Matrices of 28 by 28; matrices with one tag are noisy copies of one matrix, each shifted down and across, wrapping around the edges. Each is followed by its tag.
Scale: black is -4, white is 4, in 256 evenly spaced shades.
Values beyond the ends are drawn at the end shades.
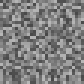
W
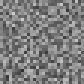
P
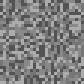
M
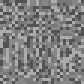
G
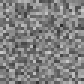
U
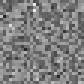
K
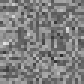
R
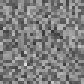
P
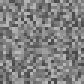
M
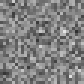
P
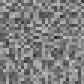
G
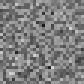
U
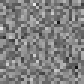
P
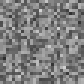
K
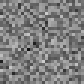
U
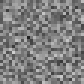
U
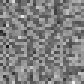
K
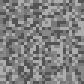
K
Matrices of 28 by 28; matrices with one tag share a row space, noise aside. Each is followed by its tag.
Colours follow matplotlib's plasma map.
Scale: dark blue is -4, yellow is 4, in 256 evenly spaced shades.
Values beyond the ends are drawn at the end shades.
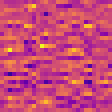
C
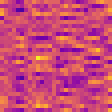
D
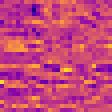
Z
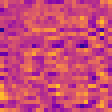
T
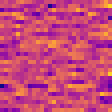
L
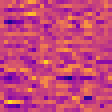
C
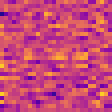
T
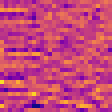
Z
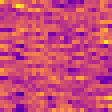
L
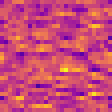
D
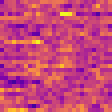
Z
